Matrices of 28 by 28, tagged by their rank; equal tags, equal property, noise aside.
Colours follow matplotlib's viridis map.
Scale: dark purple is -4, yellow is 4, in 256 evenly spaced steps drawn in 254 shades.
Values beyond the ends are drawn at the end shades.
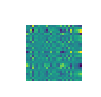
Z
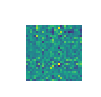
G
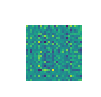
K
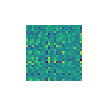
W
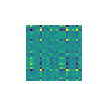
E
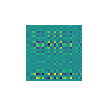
E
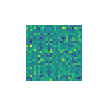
G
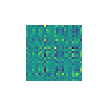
Z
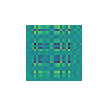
E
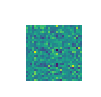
K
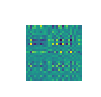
Z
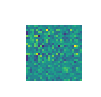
K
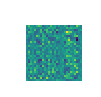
K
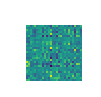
K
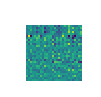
K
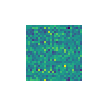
G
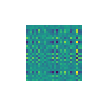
E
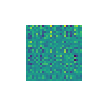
W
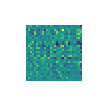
K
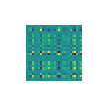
E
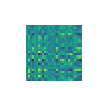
Z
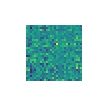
G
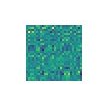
K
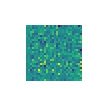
G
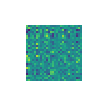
W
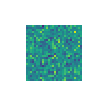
G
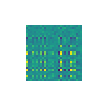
E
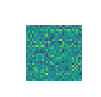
G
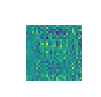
W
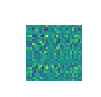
K
